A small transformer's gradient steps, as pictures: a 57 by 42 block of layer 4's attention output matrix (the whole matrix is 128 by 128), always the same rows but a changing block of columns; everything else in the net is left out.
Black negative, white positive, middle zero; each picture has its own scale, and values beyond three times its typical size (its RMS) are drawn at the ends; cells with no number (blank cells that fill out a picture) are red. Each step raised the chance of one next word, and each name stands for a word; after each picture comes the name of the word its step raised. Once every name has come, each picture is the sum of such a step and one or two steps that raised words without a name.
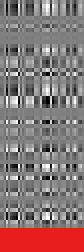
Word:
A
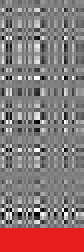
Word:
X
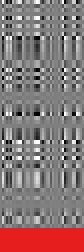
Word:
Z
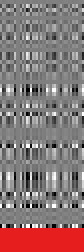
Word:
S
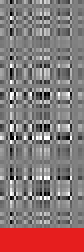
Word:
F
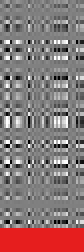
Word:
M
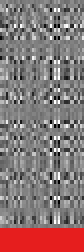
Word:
F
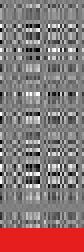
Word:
M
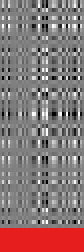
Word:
Z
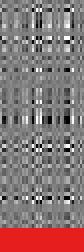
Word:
M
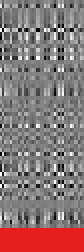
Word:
M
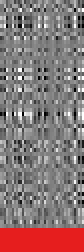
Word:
Z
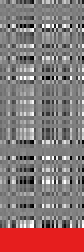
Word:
Z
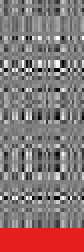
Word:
A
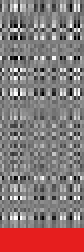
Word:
A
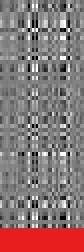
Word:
S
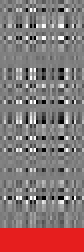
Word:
F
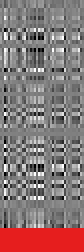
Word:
M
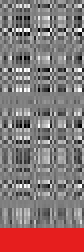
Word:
Z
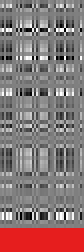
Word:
X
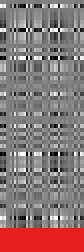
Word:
S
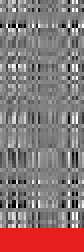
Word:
S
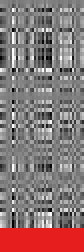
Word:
X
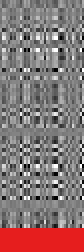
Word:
M
